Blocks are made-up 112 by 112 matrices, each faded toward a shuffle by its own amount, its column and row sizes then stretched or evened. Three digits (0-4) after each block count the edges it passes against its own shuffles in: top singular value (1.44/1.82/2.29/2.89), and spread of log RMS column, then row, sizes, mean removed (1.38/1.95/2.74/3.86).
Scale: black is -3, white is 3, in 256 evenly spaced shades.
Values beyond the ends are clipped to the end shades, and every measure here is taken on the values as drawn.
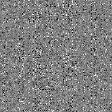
1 3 1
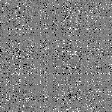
1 3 3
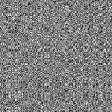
4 1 1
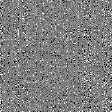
0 4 2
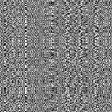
4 4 0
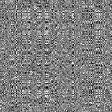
4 3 2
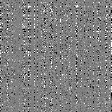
2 4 2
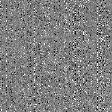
2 3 0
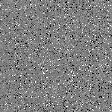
0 2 1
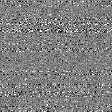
2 1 4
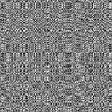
4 3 3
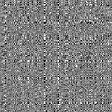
4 3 3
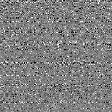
3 0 3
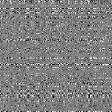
4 2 4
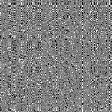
4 3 1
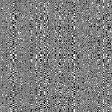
4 4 1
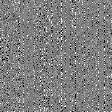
0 4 0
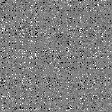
0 3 3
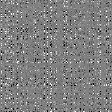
0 4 3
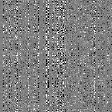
3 4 3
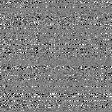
0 2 4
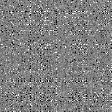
3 2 3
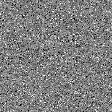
1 0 1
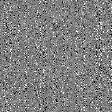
0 3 0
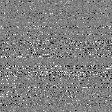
1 0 4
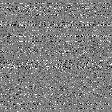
2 0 4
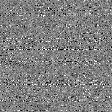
2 0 3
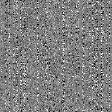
1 4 1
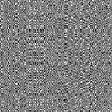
4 3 1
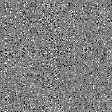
2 2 1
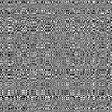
4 3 4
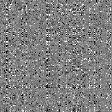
3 3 2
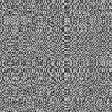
4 2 1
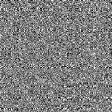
3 1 3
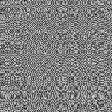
4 0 0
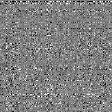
1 3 4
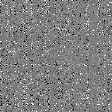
0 3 3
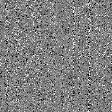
1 3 0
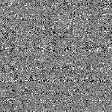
1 2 3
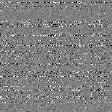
1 2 4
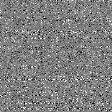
1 1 3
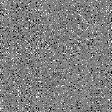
3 2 1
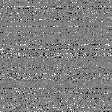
2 1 4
